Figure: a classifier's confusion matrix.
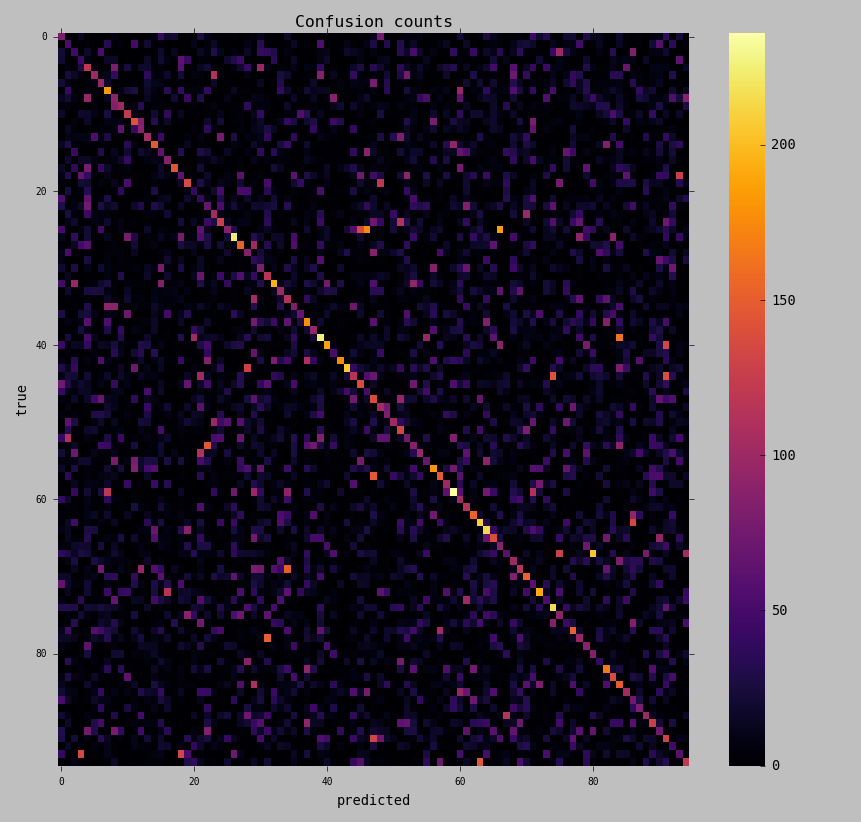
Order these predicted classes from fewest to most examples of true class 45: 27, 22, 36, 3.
36, 3, 27, 22
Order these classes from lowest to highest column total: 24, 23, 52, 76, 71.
23, 76, 24, 52, 71
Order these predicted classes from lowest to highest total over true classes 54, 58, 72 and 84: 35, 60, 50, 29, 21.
50, 35, 60, 21, 29
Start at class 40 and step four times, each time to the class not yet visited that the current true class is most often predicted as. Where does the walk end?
70
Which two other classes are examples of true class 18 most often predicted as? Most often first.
93, 52
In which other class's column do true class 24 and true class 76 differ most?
51
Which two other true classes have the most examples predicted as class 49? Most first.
48, 52
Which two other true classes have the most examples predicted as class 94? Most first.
67, 8
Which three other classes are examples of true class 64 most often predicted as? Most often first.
19, 14, 71
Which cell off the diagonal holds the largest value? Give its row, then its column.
67, 80
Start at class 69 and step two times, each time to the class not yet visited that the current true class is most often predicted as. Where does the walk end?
29
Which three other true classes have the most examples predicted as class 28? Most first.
43, 81, 88
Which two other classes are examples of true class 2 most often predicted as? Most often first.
75, 86
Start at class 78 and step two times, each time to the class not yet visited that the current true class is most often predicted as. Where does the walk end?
21
